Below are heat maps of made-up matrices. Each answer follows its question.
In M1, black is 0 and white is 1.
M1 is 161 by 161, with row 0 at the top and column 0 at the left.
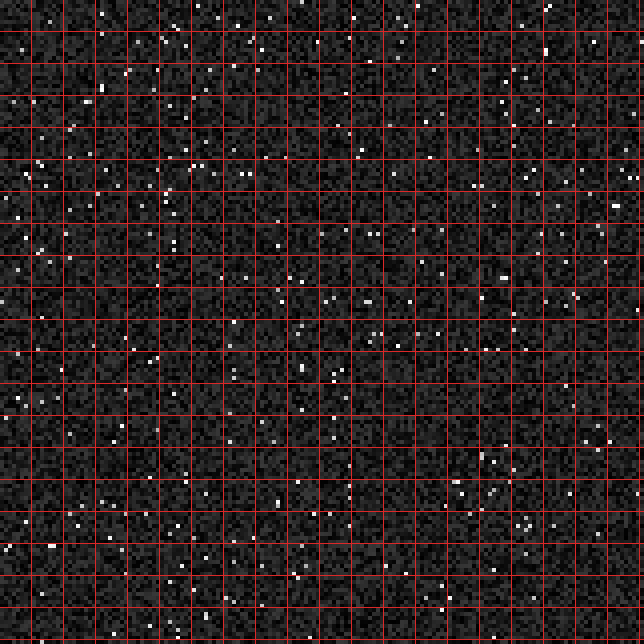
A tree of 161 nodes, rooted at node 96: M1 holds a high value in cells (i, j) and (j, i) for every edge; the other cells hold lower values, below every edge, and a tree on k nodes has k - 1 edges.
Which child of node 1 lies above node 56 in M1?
137
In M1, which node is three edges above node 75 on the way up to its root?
65
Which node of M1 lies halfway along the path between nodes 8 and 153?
22
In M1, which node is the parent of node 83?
74
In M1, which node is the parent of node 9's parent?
134
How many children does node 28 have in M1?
2
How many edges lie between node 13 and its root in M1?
5
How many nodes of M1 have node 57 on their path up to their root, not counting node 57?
9
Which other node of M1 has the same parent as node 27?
63
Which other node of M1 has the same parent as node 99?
23
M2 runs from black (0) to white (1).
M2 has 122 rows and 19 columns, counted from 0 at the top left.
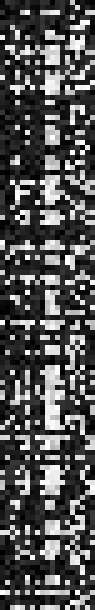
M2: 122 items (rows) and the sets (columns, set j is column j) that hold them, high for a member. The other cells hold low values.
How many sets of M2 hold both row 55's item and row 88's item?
4
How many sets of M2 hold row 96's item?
11
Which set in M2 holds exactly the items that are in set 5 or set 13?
11
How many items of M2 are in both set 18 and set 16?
0
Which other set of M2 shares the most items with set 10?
9
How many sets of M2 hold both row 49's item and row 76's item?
8
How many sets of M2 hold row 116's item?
8
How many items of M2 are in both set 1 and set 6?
0
